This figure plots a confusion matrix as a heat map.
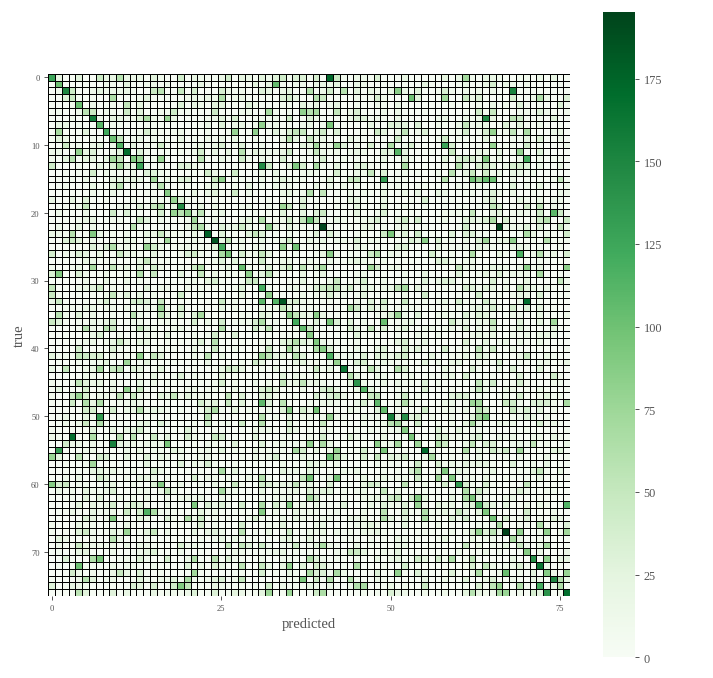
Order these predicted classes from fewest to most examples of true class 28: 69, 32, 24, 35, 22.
24, 69, 32, 35, 22
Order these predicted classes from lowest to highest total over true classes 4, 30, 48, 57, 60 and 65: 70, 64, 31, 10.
10, 64, 70, 31
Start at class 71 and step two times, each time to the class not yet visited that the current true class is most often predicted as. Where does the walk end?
41
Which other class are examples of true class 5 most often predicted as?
37
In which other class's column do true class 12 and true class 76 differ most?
73
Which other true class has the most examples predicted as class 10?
13
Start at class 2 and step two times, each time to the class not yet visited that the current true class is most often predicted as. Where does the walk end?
9
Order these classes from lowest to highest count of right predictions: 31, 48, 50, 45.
48, 31, 45, 50
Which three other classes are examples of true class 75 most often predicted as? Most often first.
72, 19, 66
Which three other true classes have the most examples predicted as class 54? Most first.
62, 63, 58
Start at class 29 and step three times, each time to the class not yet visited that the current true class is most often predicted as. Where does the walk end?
34
